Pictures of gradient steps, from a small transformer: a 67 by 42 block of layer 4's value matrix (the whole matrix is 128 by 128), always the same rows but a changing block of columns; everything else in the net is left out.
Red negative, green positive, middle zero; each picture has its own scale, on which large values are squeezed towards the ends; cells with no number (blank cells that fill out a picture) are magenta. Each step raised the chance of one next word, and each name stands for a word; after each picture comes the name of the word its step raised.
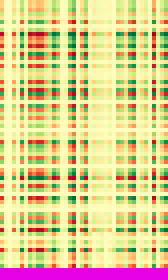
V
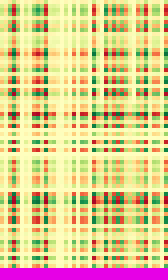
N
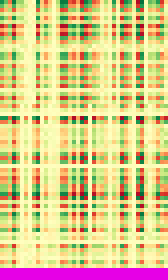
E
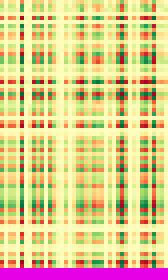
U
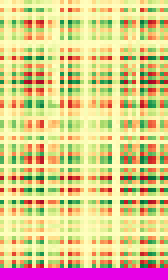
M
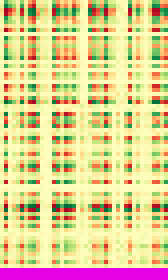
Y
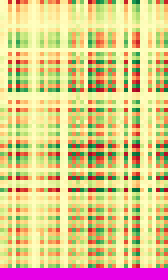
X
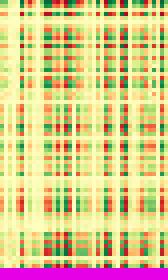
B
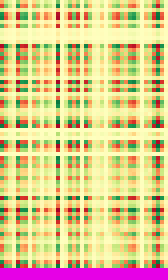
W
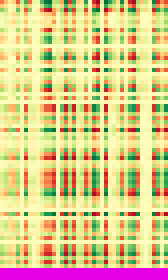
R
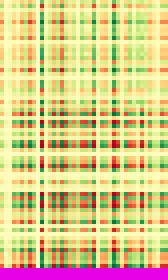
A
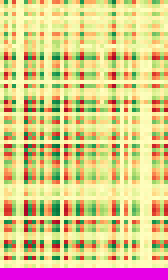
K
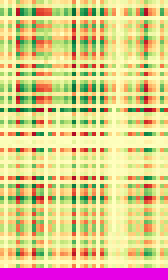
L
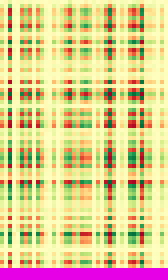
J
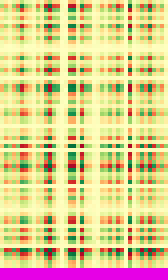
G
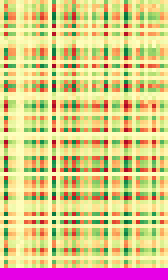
E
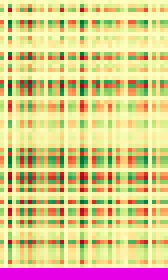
M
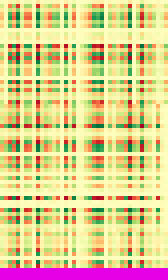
W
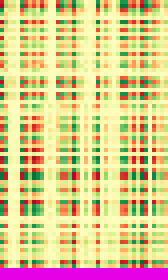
M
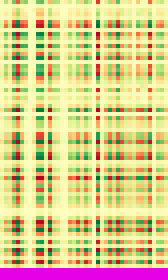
V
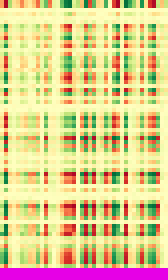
K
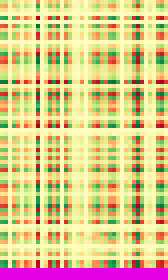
U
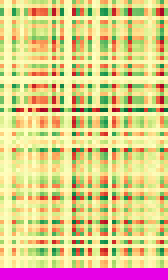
L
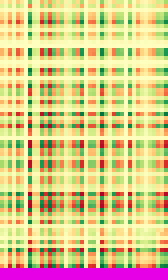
A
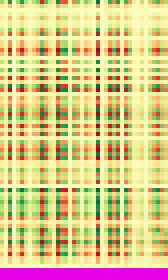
X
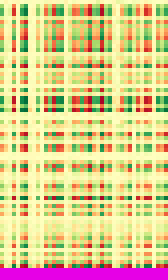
L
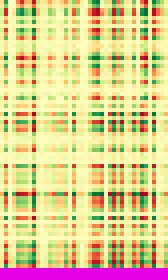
N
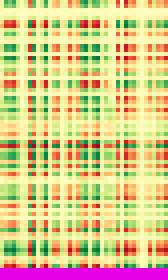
V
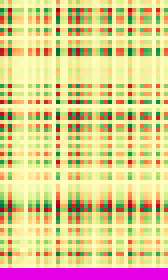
Y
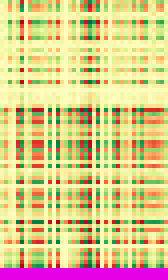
A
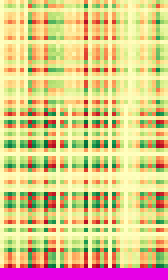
A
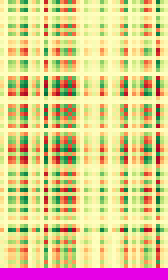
X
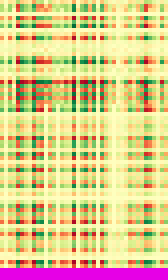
U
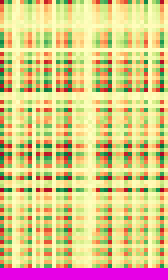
X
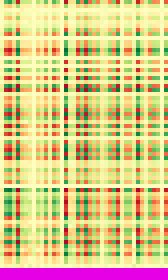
X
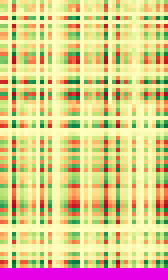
U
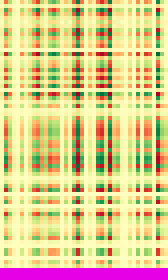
R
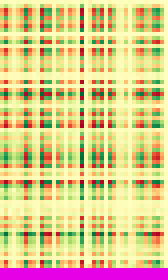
J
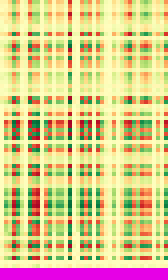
K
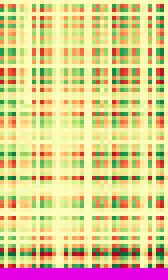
G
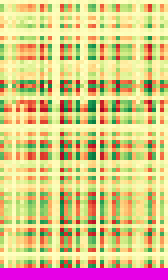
W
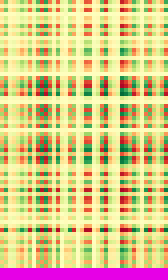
X
